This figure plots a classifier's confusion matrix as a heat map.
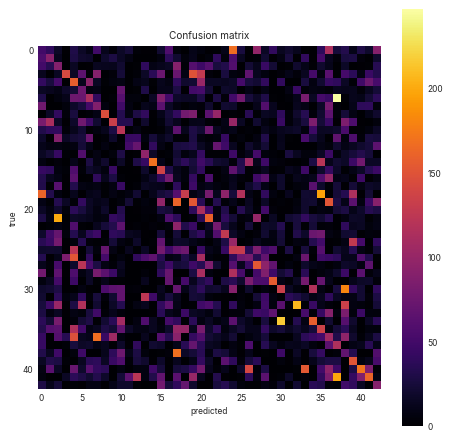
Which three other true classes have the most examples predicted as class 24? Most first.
0, 25, 28
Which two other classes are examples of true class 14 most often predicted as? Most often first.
35, 26
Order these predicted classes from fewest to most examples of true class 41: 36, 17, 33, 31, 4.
33, 31, 4, 17, 36
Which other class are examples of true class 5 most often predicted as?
10
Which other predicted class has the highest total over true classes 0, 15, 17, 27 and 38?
24
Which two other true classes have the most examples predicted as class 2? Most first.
21, 32
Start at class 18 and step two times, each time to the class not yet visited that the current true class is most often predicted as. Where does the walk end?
4
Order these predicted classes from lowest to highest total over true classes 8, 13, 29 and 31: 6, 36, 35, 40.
6, 40, 35, 36
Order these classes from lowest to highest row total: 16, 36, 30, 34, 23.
16, 23, 30, 34, 36
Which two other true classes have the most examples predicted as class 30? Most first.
34, 32
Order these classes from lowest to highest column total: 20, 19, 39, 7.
7, 39, 19, 20
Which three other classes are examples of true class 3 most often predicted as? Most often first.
19, 20, 7
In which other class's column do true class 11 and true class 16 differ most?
36
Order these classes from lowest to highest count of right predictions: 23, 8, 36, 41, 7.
7, 36, 23, 8, 41
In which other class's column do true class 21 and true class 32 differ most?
38
